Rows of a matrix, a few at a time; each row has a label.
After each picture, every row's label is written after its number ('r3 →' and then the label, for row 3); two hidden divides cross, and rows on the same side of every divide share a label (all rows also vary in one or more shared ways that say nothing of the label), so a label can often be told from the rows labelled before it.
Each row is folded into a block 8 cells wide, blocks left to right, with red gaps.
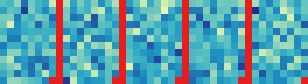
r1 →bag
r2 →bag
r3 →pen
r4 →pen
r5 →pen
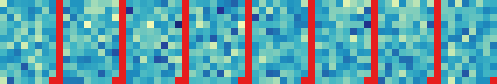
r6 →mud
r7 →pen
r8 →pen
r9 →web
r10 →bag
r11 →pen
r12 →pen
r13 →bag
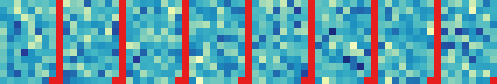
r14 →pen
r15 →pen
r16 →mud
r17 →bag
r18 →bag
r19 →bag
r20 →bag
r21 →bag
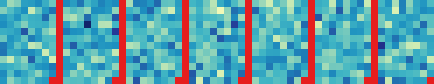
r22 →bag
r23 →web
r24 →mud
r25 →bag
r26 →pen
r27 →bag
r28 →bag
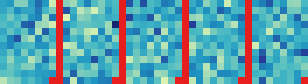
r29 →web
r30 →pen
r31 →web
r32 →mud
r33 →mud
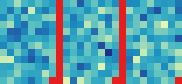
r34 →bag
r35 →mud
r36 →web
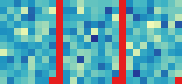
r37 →mud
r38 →bag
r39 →pen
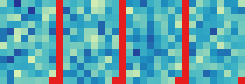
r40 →mud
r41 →pen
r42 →web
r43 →bag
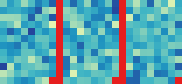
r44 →web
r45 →web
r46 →pen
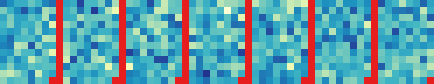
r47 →web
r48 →mud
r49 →pen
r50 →pen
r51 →pen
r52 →web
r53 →web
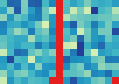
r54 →mud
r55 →mud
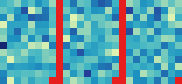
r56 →bag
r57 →web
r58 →mud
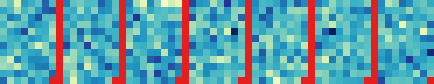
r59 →bag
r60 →bag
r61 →pen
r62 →web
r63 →mud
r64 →bag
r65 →pen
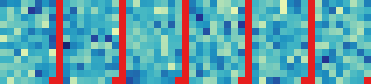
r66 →web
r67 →bag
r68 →pen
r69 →pen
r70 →bag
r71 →mud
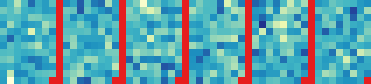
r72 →bag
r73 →web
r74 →bag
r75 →mud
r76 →pen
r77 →web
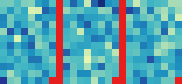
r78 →bag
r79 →web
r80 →pen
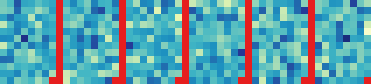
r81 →mud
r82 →web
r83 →bag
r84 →pen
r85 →bag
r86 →bag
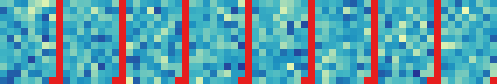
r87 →pen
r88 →bag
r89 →mud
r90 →bag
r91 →pen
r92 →bag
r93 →pen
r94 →mud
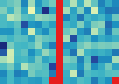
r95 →bag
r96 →bag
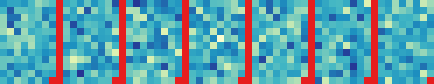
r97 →pen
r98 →bag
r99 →web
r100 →mud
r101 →mud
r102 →bag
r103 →bag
